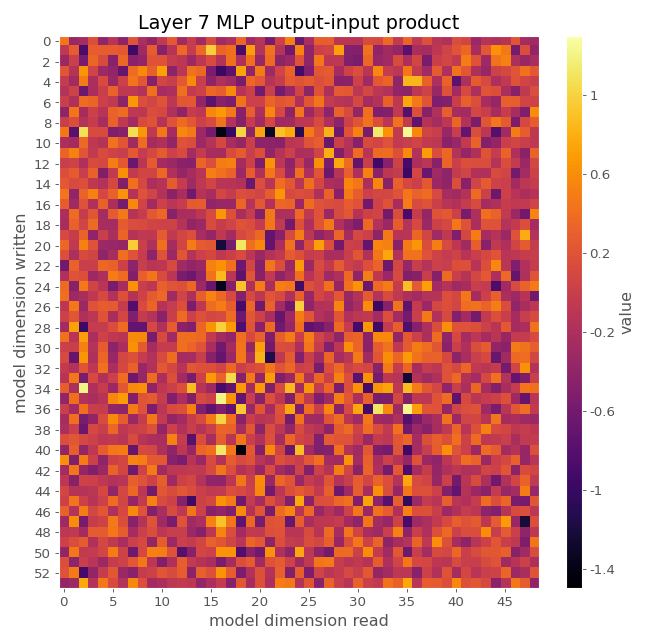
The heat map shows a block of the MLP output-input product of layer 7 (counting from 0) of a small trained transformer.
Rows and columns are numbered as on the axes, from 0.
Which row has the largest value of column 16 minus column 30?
28
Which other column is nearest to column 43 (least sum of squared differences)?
34
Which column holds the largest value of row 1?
15
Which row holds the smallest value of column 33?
45
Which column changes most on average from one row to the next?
35
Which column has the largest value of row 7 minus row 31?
21
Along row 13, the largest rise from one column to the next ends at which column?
36
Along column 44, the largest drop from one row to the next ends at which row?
9
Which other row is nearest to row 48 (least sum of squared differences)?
38
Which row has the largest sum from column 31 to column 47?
53
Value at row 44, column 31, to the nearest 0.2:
-0.2
